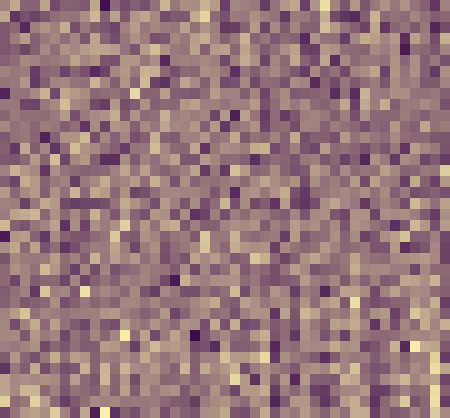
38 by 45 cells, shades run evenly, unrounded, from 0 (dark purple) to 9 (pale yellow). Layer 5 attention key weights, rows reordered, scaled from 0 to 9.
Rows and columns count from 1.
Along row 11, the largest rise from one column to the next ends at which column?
25
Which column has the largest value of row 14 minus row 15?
26
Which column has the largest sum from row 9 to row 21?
17
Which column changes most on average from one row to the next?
24
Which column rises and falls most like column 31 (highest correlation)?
44
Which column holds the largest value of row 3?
33
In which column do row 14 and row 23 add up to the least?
41
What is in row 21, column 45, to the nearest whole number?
6
